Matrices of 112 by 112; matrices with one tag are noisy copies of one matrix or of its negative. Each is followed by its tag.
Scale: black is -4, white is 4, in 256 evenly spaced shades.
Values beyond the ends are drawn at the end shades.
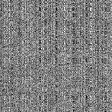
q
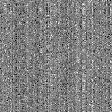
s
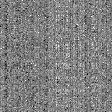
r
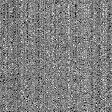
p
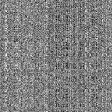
r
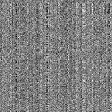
s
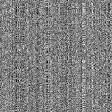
s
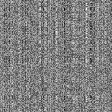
q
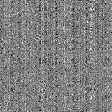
q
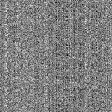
r
